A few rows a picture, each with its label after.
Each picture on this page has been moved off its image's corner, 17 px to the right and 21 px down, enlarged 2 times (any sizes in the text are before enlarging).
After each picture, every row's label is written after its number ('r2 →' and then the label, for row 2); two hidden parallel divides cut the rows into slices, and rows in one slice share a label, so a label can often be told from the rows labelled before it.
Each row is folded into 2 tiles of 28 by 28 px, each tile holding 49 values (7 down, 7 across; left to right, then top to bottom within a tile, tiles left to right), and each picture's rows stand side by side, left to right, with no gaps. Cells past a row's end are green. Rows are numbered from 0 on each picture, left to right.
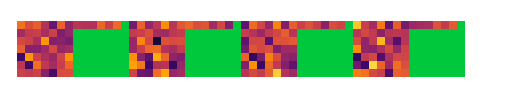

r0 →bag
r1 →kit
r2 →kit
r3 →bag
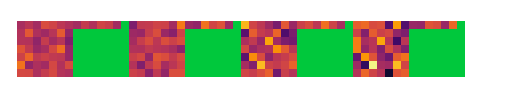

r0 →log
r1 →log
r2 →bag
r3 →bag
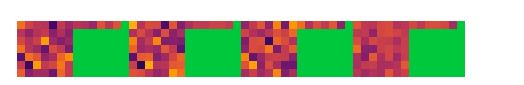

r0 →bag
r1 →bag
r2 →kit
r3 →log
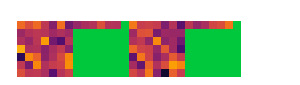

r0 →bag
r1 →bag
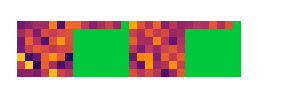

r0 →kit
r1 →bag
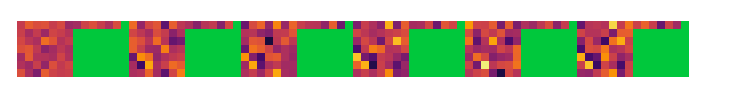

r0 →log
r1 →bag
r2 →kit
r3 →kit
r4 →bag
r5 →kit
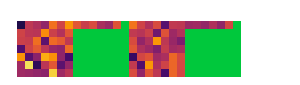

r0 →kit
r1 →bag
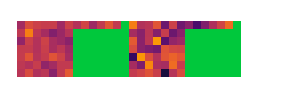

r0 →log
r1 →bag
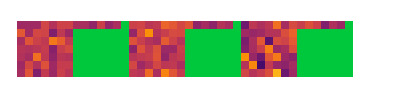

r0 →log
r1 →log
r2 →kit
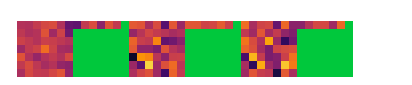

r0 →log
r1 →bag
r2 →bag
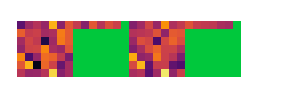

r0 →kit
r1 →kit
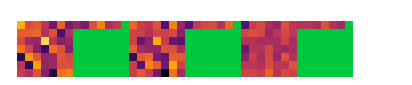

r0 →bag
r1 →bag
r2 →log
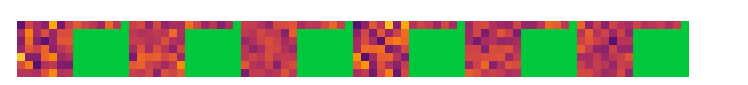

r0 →kit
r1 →log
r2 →log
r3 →kit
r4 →log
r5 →log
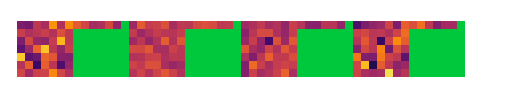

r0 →kit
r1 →log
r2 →log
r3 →kit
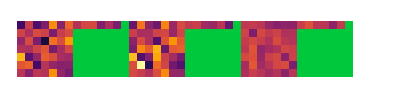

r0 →kit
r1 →kit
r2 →log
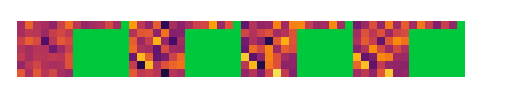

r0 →log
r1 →bag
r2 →kit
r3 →kit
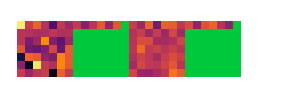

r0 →bag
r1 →log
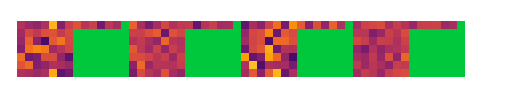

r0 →kit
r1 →log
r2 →kit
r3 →log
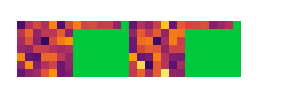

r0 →kit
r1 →kit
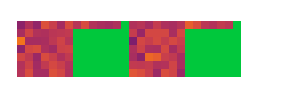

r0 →log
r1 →log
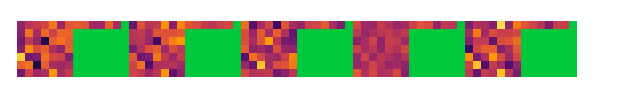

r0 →kit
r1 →kit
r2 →bag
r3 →log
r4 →kit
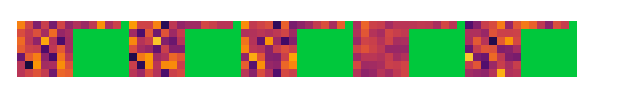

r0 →bag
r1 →bag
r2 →bag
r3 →log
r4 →kit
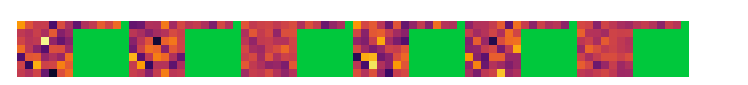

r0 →bag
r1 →kit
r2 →log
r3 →bag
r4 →kit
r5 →log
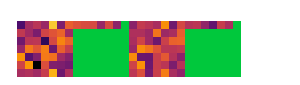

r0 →kit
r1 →kit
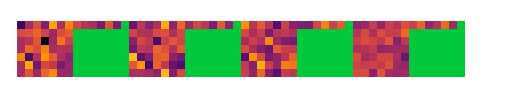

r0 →kit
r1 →kit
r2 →bag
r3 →log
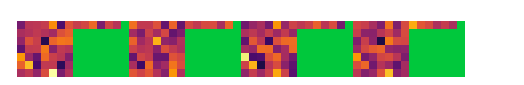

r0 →kit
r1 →bag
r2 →kit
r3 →kit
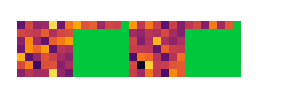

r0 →kit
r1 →bag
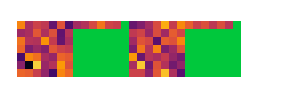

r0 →bag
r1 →kit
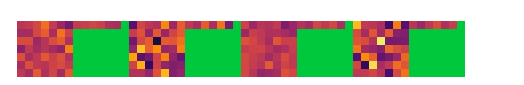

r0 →log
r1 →kit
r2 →log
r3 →bag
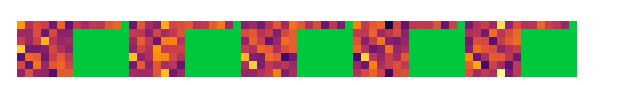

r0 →bag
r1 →kit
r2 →kit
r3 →bag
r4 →kit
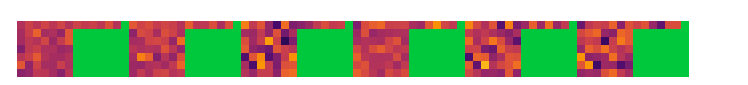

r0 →log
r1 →log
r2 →bag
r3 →log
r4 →bag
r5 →kit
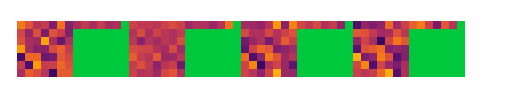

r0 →bag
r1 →log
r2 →kit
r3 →kit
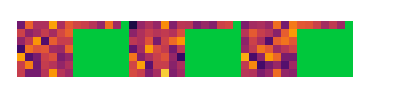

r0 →kit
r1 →kit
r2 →kit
